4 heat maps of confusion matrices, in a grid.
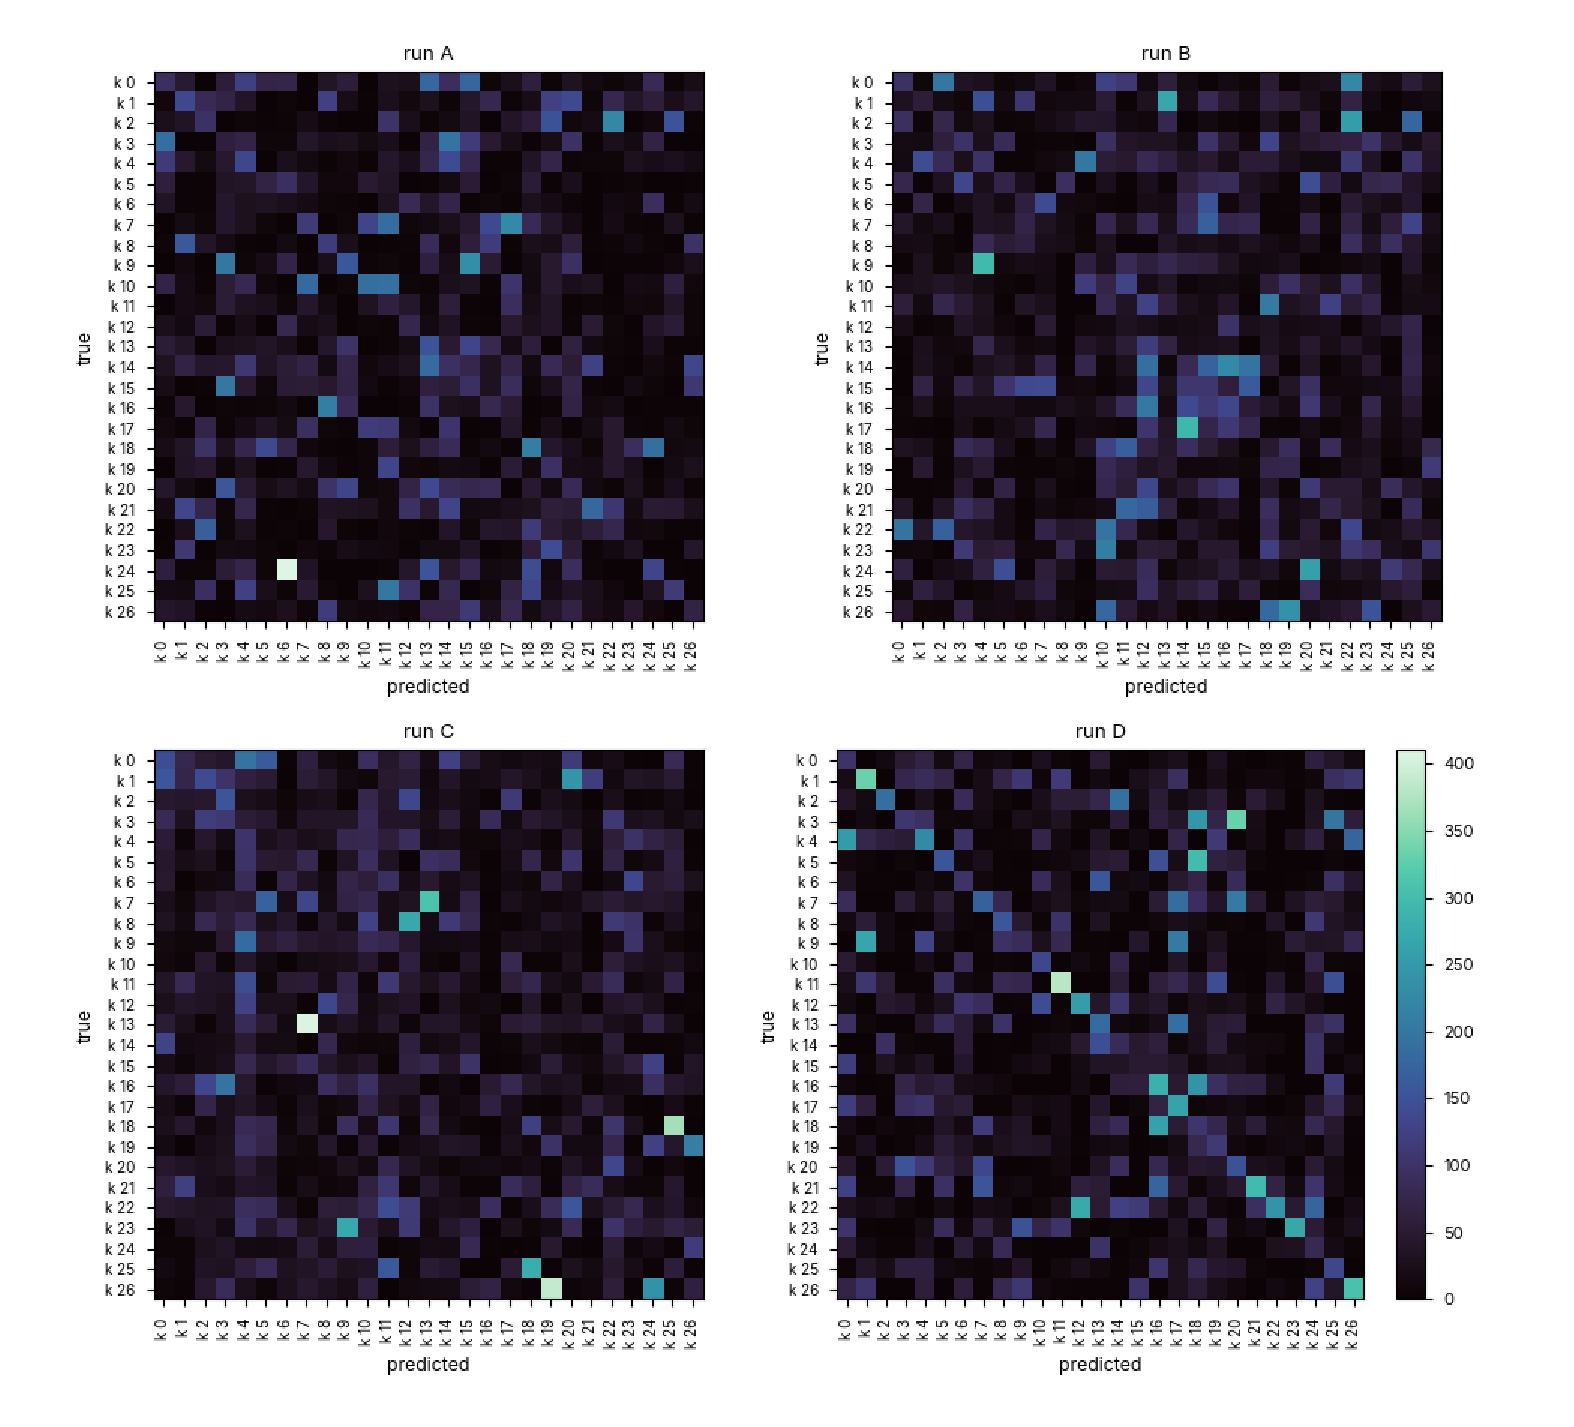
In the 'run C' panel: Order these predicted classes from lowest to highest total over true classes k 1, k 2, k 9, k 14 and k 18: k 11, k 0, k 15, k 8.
k 15, k 8, k 11, k 0
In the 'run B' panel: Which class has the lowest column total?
k 8
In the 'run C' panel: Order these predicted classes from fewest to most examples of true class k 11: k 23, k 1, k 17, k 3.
k 23, k 3, k 17, k 1
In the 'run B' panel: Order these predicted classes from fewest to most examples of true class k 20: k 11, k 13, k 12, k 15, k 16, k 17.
k 17, k 13, k 11, k 15, k 16, k 12
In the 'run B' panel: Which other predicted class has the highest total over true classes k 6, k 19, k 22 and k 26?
k 10
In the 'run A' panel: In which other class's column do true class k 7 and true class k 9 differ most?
k 17
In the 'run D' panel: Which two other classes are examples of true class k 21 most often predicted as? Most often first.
k 16, k 7
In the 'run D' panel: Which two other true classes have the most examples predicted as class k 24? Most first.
k 22, k 26
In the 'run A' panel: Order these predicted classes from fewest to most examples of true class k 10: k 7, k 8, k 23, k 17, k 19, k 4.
k 8, k 23, k 19, k 4, k 17, k 7
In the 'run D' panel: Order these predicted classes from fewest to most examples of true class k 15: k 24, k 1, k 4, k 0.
k 1, k 4, k 24, k 0
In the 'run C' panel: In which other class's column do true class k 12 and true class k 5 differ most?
k 8
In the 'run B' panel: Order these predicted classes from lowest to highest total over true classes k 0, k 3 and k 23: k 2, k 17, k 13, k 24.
k 17, k 24, k 13, k 2
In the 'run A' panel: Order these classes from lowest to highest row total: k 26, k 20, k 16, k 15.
k 16, k 26, k 15, k 20
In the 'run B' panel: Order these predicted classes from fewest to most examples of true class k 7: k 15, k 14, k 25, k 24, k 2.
k 2, k 24, k 14, k 25, k 15
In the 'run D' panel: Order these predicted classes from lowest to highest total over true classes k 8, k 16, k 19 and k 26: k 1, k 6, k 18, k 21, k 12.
k 12, k 21, k 6, k 1, k 18
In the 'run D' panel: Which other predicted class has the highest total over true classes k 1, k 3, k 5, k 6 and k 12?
k 18
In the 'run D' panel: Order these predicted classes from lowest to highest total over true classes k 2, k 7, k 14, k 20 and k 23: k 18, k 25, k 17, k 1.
k 1, k 25, k 18, k 17
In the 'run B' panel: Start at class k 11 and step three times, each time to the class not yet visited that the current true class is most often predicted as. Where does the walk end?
k 9
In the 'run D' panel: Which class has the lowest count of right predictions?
k 15
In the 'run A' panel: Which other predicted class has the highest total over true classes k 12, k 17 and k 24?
k 6
